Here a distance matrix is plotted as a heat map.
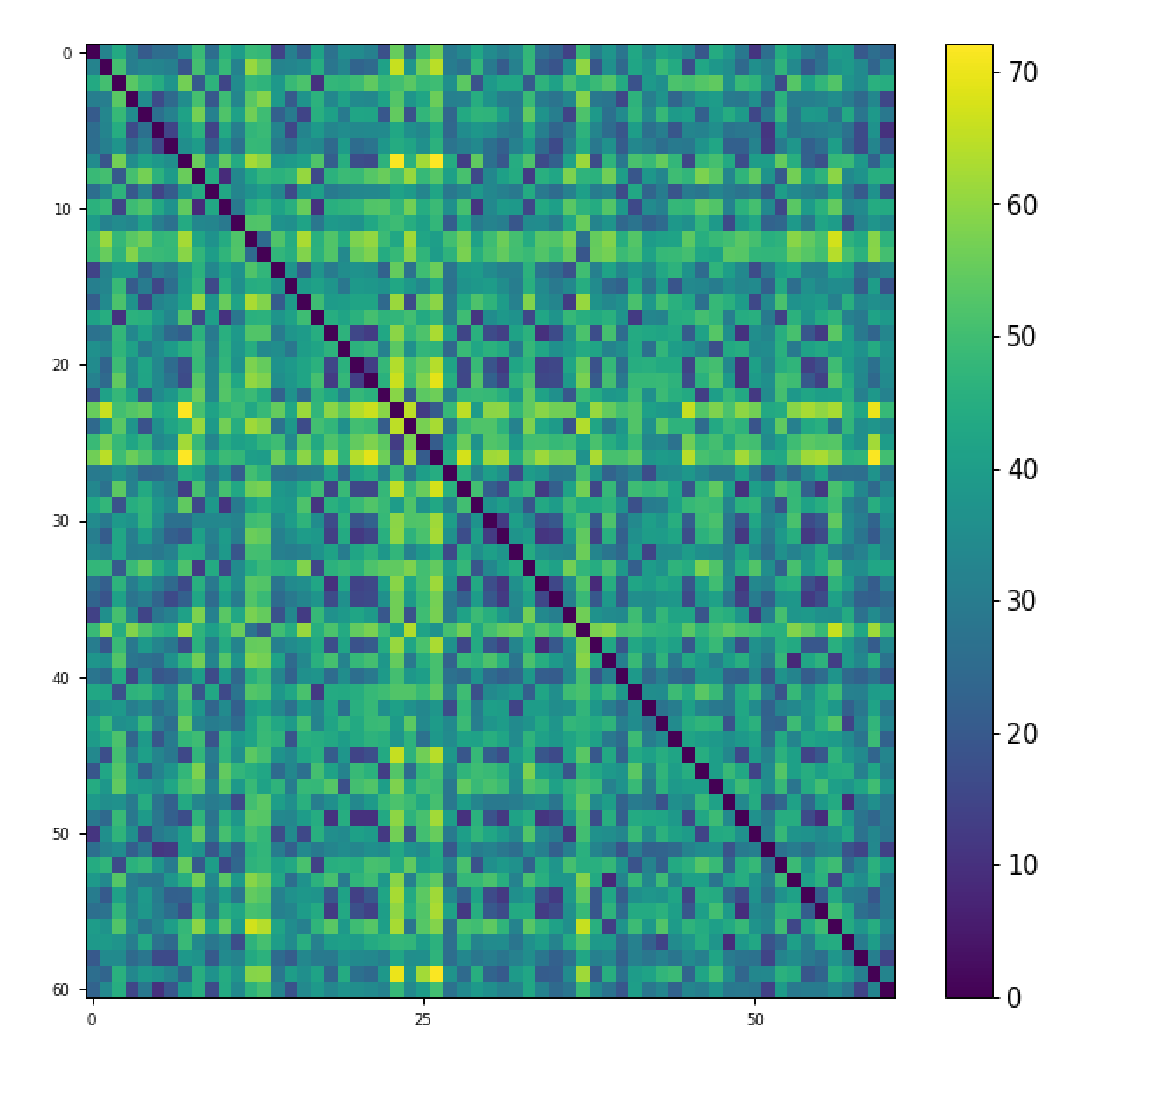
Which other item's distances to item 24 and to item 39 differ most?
53
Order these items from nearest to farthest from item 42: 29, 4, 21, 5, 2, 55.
5, 29, 4, 2, 55, 21
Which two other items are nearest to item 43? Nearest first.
57, 48
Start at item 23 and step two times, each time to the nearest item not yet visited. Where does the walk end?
26
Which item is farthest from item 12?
56
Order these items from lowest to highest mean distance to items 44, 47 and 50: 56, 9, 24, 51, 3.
9, 51, 3, 24, 56
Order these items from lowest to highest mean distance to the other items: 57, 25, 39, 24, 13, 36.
57, 36, 39, 24, 25, 13
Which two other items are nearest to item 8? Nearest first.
10, 33
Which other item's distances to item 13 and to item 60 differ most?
3
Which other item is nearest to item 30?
31
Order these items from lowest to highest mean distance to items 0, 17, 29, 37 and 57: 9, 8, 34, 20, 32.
8, 9, 32, 34, 20
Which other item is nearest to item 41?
17
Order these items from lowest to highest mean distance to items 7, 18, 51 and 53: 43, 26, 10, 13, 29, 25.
43, 29, 10, 25, 13, 26
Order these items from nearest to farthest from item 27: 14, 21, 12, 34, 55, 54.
14, 54, 34, 55, 21, 12
